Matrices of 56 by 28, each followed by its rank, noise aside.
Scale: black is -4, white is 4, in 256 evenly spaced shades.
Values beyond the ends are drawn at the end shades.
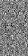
eight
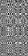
three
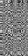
three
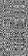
four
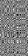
three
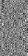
eight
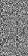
eight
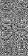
eight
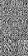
eight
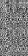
six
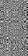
three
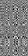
three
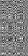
three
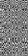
three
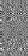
four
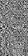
six
